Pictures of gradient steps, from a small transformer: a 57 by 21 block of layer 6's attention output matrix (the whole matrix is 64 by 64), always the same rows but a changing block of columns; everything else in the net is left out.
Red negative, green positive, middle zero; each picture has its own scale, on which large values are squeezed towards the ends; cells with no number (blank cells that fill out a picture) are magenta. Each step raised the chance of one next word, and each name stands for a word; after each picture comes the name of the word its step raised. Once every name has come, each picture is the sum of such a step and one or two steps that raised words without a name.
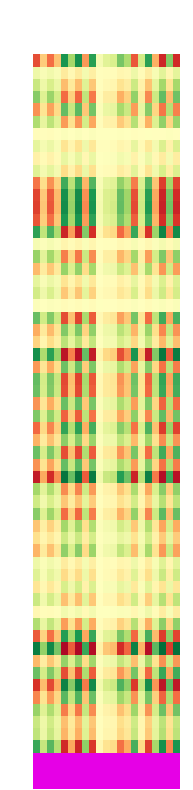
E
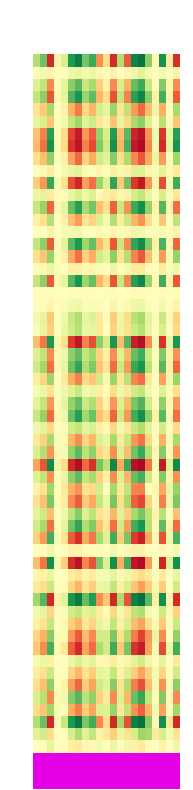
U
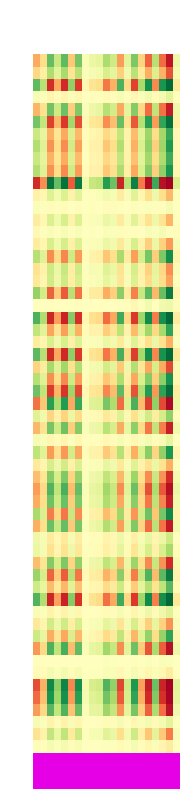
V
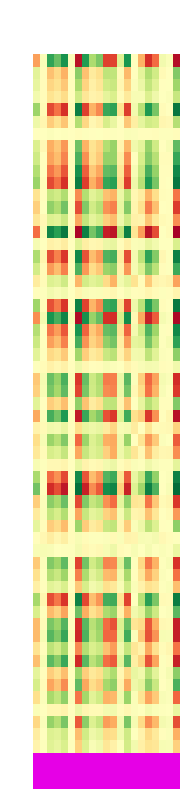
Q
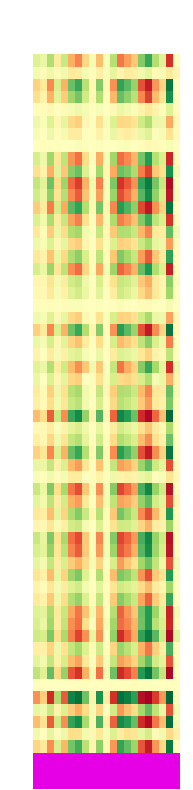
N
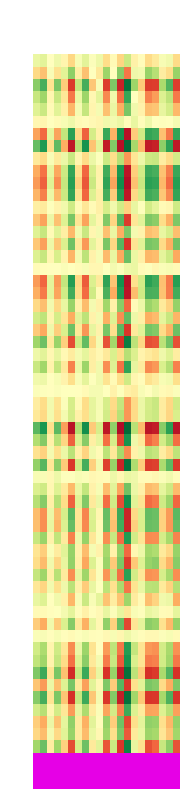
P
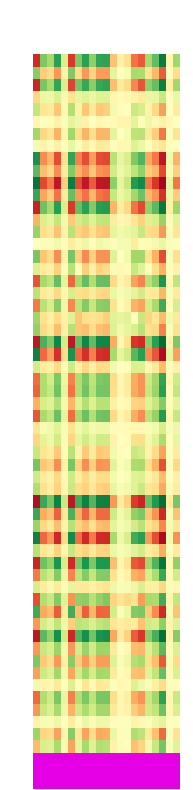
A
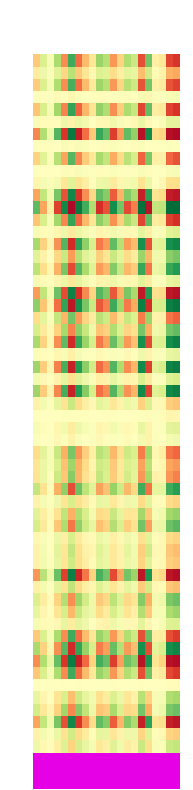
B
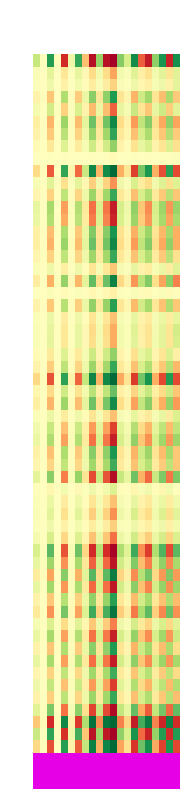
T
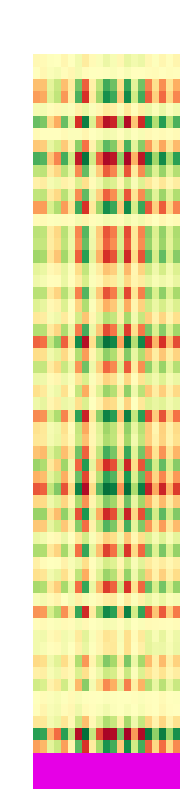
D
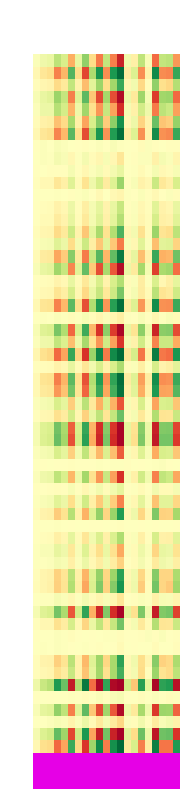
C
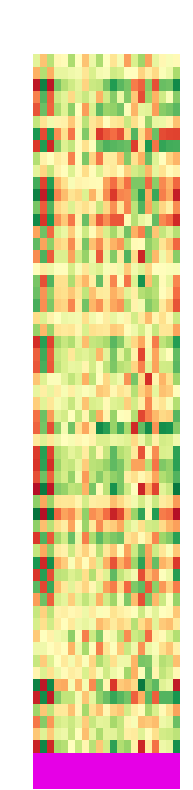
P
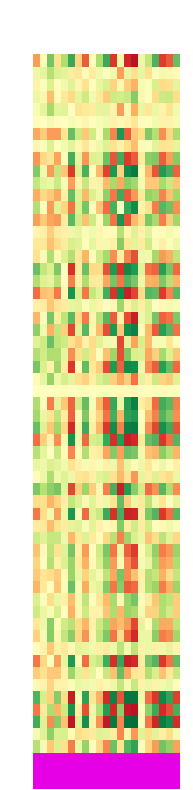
T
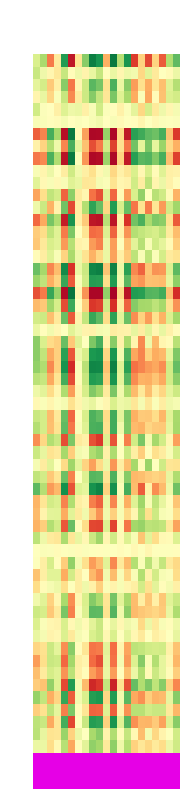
U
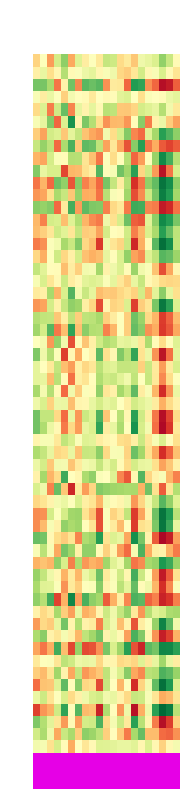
V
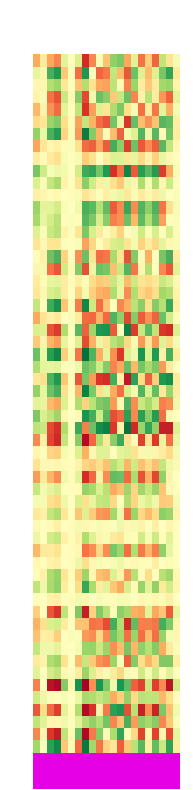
C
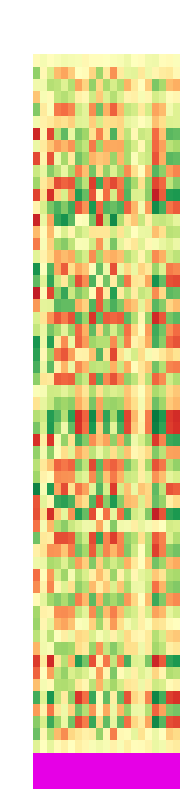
A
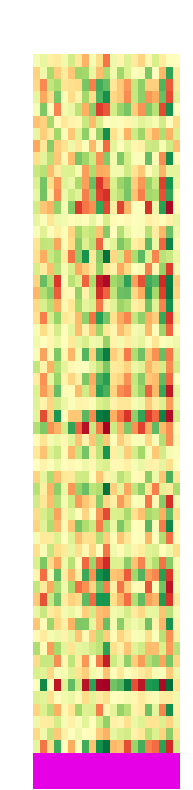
V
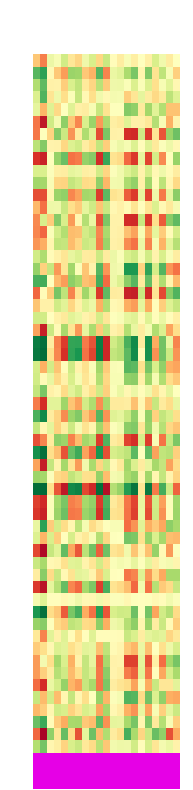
D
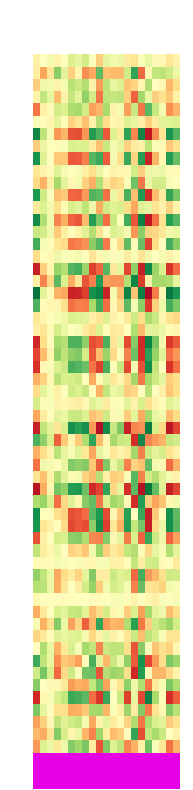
P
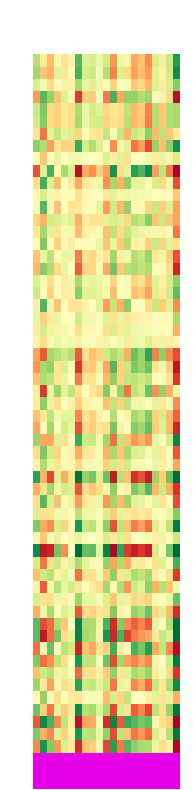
T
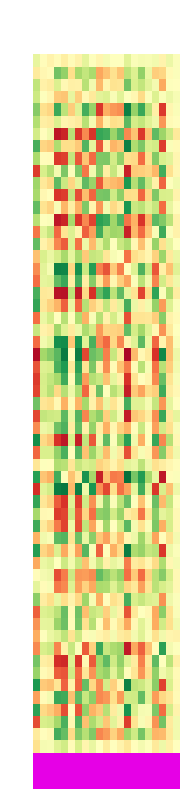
Q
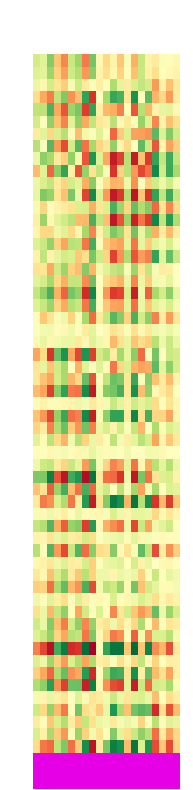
E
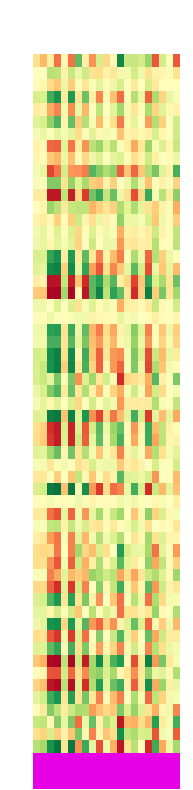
T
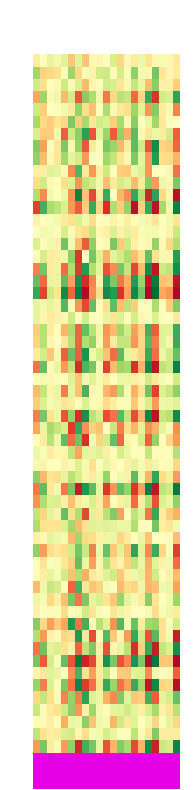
B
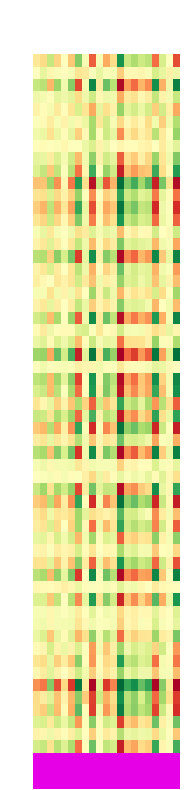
V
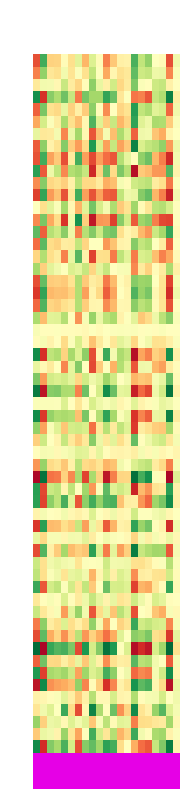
E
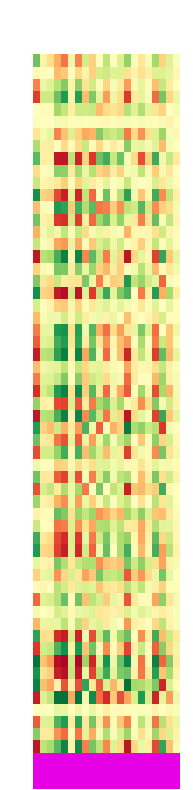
N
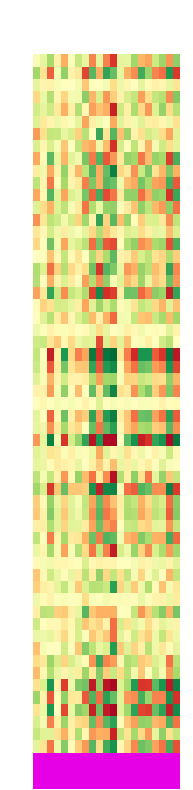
C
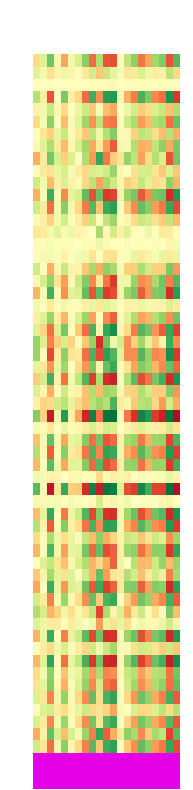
D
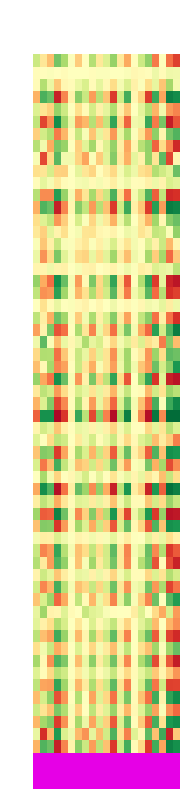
D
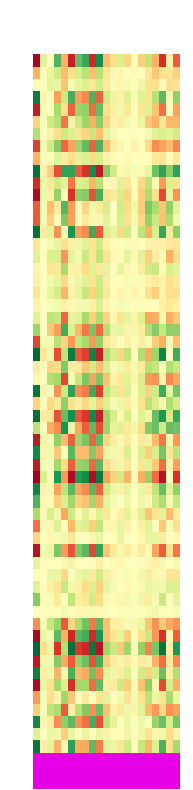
E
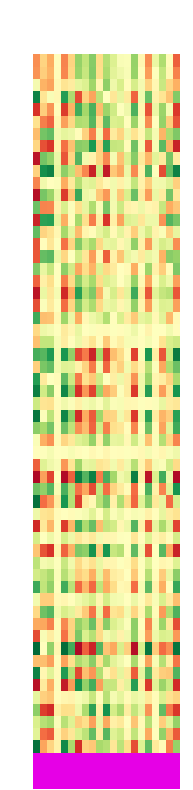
E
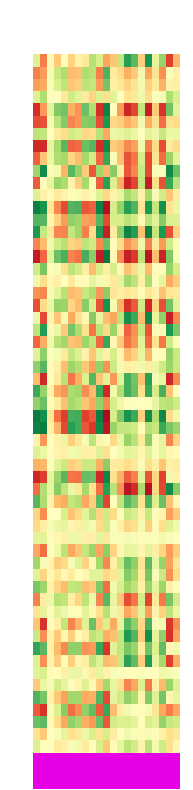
Q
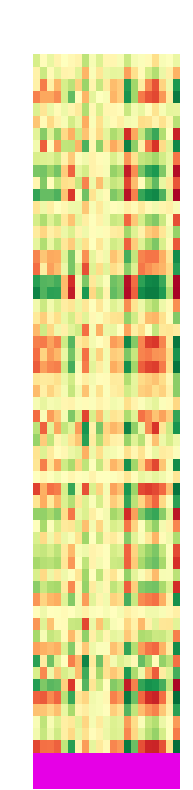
P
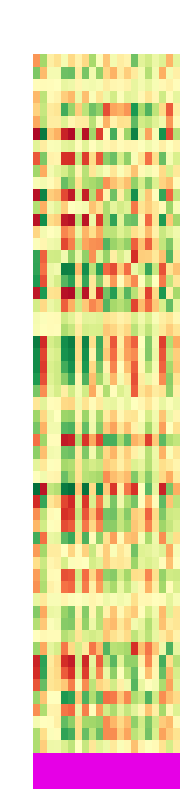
B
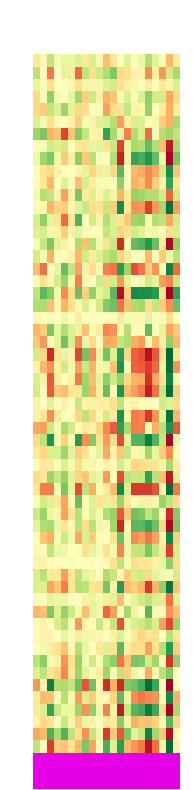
C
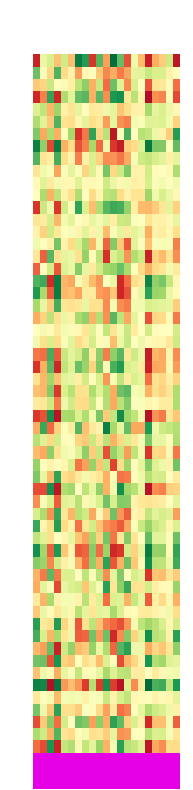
U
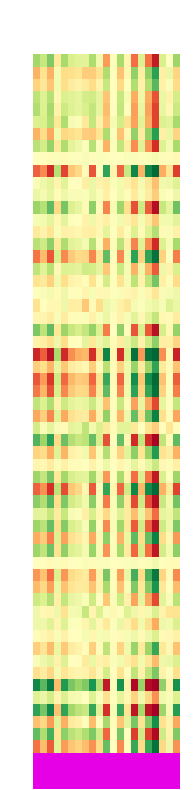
C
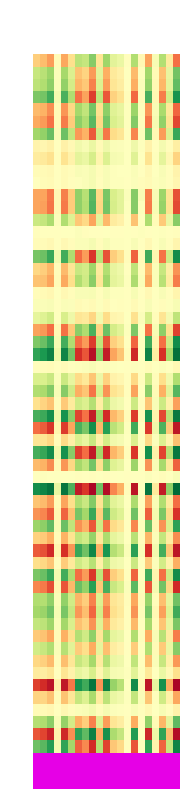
D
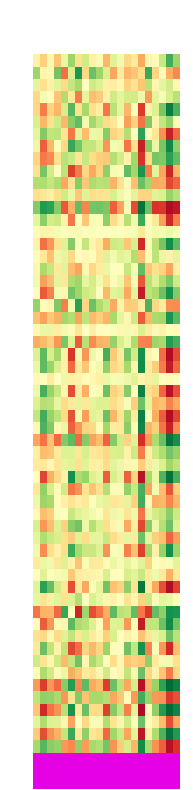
C
